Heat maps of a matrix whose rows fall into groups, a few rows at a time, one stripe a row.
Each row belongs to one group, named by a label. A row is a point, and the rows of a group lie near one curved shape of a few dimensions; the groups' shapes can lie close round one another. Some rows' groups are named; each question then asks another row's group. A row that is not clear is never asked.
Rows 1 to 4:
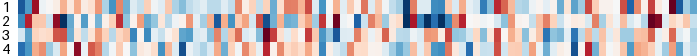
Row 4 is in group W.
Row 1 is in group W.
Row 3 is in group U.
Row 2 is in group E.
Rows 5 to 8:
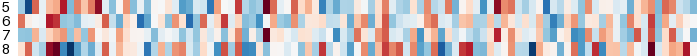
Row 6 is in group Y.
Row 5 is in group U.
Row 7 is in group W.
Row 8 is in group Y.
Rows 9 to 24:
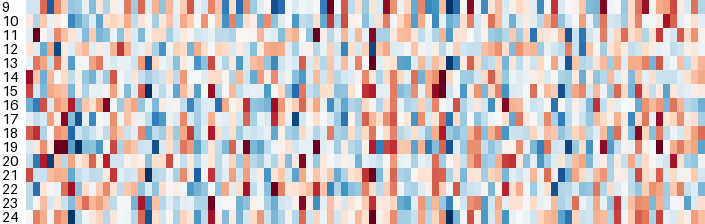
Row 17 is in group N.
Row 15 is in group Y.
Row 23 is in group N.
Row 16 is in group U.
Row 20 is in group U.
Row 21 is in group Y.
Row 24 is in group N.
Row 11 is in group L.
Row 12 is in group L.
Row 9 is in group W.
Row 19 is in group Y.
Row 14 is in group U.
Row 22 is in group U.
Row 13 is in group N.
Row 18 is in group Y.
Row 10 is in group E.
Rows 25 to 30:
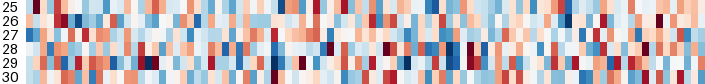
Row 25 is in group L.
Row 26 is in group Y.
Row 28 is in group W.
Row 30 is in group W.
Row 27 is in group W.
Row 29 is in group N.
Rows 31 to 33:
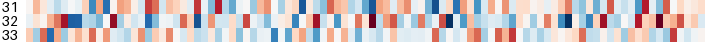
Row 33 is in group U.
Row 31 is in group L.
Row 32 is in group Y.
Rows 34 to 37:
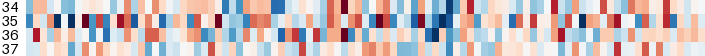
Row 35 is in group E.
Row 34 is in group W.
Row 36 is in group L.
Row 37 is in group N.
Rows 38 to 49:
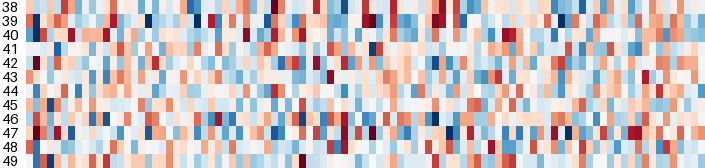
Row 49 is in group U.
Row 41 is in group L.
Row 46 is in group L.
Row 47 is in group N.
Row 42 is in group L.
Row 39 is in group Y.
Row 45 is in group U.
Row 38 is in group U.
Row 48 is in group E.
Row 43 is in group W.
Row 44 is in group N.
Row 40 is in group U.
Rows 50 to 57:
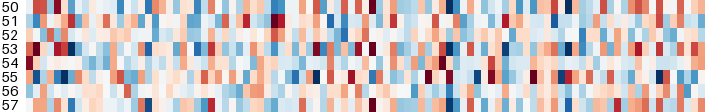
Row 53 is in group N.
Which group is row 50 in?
N
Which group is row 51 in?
U
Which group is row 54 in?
U
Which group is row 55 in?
E
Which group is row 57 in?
N
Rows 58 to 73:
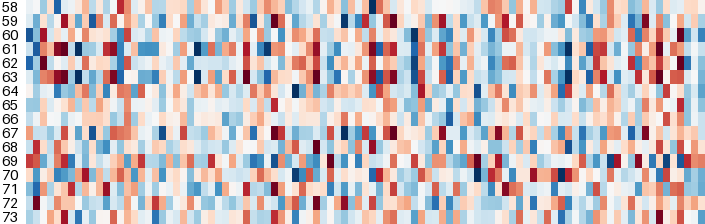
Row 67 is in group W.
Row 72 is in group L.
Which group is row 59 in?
W
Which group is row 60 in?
W
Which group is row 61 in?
Y
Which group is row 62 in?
W
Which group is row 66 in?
W
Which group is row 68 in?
L
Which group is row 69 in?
Y
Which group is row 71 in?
U
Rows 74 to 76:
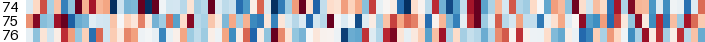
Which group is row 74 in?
N
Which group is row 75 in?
Y
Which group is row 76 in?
W
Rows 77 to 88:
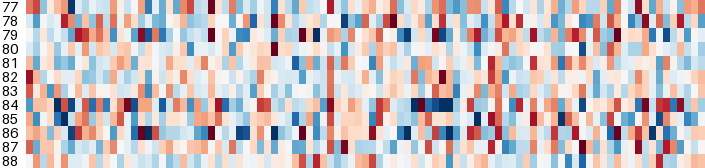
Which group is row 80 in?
W
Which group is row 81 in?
E
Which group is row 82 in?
U
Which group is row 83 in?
U
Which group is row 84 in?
E
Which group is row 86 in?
N
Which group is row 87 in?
E
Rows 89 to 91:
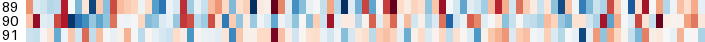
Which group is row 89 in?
W
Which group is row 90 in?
Y
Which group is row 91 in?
W
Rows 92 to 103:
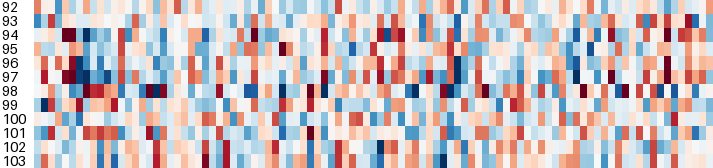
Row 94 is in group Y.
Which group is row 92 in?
U
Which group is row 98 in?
N
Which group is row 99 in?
U
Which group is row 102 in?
L
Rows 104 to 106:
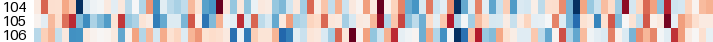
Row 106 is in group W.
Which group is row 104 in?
N
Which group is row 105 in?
Y
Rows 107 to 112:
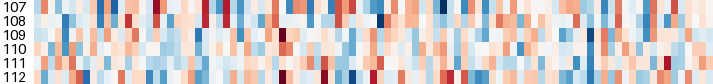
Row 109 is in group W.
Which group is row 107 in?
L
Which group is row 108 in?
L
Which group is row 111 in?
L
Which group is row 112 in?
U
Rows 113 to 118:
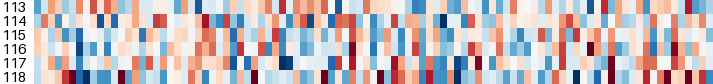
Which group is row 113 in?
W
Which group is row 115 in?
E
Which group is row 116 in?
E
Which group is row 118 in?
Y
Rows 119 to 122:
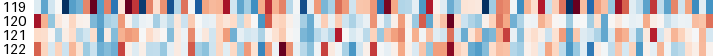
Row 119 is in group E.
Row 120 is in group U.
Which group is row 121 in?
W
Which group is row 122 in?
U
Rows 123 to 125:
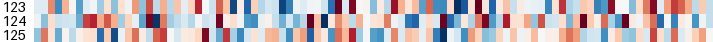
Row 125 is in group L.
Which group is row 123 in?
W
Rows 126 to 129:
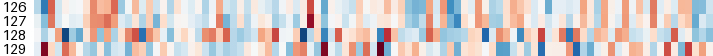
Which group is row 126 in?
N
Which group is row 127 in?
N
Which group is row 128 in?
E
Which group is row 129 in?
L
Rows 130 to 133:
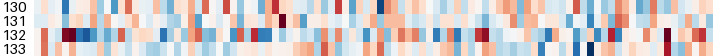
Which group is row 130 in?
L
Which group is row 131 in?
W
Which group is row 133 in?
L
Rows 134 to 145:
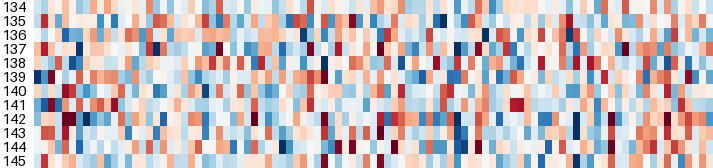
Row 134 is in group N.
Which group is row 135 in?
L
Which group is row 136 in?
E
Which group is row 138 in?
E
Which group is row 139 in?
W
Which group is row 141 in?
U
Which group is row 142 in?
Y
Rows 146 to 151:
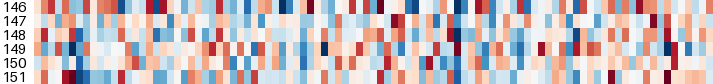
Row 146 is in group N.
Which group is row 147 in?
W
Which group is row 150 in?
E
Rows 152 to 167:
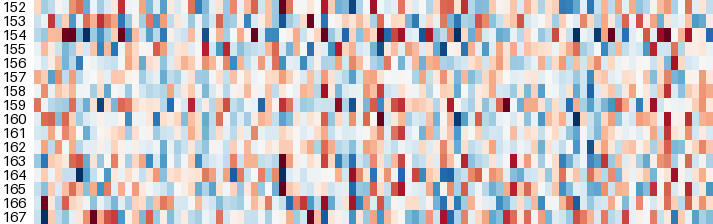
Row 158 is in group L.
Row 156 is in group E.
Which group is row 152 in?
U
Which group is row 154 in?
Y
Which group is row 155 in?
L
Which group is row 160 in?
N
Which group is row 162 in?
L
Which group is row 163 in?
U
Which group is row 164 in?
E
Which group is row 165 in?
W
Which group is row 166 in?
L
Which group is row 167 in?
N
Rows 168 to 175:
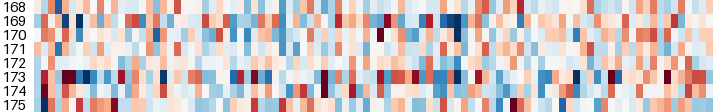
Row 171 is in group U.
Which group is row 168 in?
U
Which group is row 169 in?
E
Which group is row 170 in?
N
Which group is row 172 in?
W
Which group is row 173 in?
Y
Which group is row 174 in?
L
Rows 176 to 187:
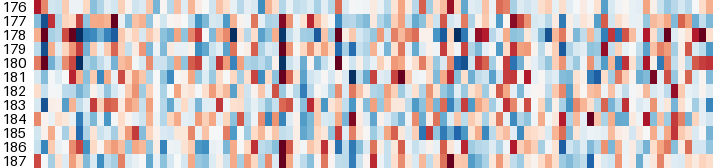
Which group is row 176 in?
U
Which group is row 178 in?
Y
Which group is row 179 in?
U
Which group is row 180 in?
Y
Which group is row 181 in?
W
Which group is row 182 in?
E
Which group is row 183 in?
N
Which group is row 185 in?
E
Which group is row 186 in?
U
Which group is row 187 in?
U
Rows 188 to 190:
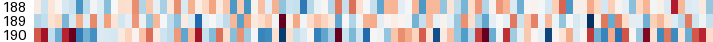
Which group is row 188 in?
E
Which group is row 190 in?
Y
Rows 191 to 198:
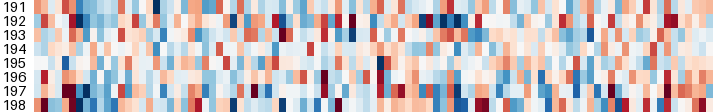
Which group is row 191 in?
Y
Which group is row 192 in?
E
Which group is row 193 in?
U
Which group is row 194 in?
N
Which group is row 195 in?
L
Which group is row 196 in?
L
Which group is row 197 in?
Y
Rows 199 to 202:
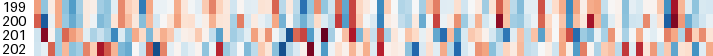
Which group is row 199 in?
E
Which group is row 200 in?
E
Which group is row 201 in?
L
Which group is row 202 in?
N
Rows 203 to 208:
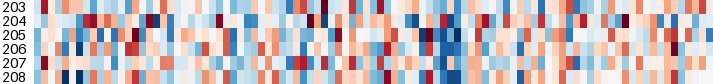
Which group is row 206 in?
E
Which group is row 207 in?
L
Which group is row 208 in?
E
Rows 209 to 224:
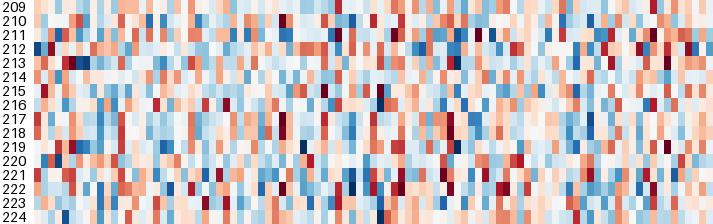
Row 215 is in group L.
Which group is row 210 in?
U
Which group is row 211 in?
W
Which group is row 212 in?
W
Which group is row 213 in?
Y
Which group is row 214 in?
U
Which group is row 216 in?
L
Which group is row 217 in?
U
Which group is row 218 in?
U
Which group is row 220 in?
U
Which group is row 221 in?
Y
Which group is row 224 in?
L
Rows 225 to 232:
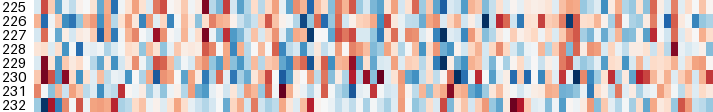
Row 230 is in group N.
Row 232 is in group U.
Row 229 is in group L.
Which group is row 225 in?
L
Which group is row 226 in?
E
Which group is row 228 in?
E
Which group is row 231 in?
U
